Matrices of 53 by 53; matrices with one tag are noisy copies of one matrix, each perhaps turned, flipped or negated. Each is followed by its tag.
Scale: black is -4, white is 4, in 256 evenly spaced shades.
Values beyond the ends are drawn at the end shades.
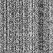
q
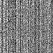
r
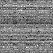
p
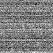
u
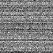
u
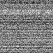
q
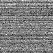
r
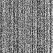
r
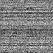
p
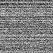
r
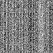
q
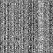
q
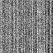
r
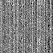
r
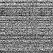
r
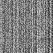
r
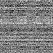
p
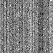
q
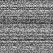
p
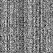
p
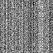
q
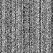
u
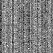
u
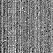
r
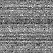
p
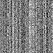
p
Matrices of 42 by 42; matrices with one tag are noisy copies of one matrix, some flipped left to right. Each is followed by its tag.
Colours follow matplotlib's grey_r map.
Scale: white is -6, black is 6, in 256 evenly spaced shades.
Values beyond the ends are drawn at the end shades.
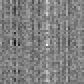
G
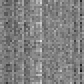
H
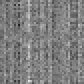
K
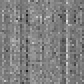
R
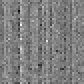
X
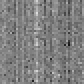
G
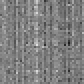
G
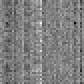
H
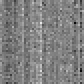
H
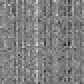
G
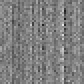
X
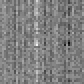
G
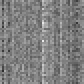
H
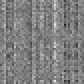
K
